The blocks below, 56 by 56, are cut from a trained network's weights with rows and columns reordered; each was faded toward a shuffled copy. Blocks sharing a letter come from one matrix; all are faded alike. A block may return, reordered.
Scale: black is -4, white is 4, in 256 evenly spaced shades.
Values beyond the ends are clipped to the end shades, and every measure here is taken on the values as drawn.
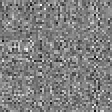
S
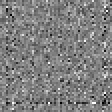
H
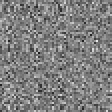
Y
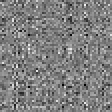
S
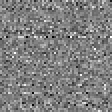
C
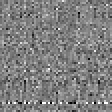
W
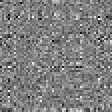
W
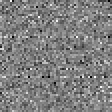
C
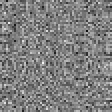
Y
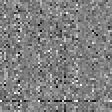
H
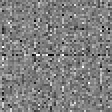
H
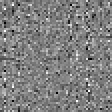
H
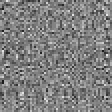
Y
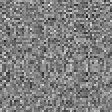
Y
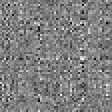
W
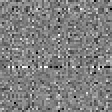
W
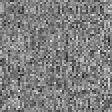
Y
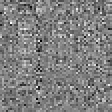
S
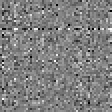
H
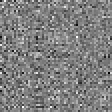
S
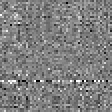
W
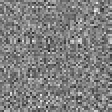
Y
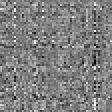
S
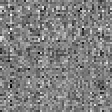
S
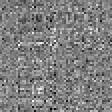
S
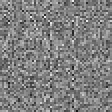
Y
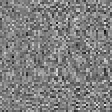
Y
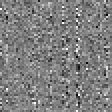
H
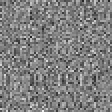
Y
